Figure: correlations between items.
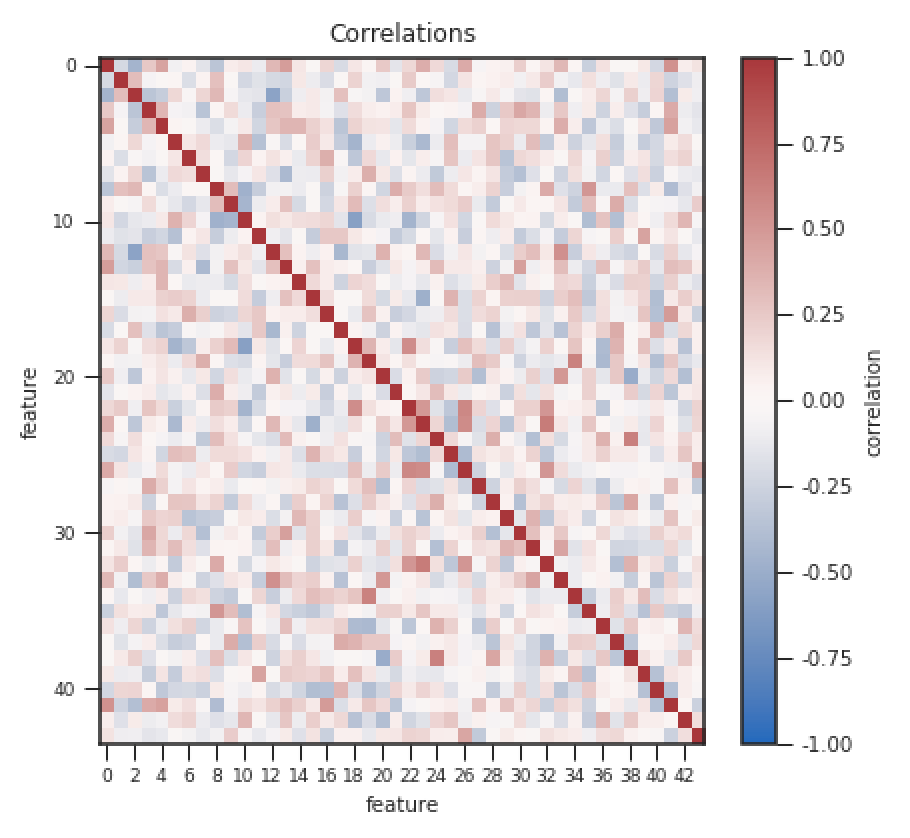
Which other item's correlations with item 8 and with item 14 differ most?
35
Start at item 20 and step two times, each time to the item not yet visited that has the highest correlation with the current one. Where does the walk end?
12
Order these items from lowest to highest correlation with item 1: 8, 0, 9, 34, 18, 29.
0, 34, 9, 29, 18, 8
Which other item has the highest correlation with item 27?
3
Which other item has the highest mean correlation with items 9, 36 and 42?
13
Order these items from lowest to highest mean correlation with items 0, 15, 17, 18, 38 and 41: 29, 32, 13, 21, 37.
21, 32, 37, 29, 13
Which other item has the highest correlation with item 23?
32
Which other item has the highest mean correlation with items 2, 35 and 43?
8
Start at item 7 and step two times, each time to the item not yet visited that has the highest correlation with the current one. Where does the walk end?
34
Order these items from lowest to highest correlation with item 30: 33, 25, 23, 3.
25, 23, 33, 3
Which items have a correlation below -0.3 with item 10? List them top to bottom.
8, 9, 18, 22, 35, 37
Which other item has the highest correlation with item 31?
33
